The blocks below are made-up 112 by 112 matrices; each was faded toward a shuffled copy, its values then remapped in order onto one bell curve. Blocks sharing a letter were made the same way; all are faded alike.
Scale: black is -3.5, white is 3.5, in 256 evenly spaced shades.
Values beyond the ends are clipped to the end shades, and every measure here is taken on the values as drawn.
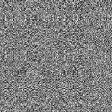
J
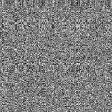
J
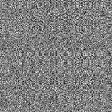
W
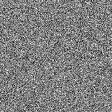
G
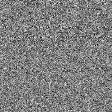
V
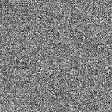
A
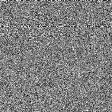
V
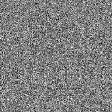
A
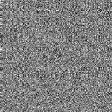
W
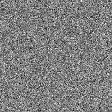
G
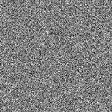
A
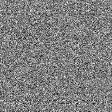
V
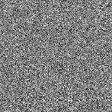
V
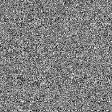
V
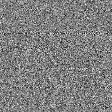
V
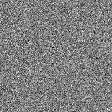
G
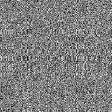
J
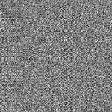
W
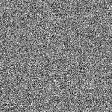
G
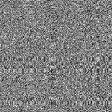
W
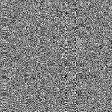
J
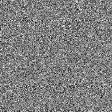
V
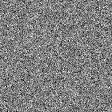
G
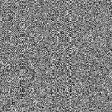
J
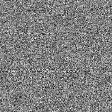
V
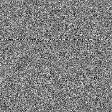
V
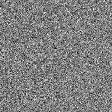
G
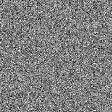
G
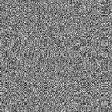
W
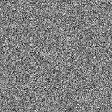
A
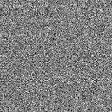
A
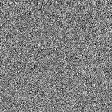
G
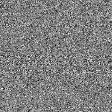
V
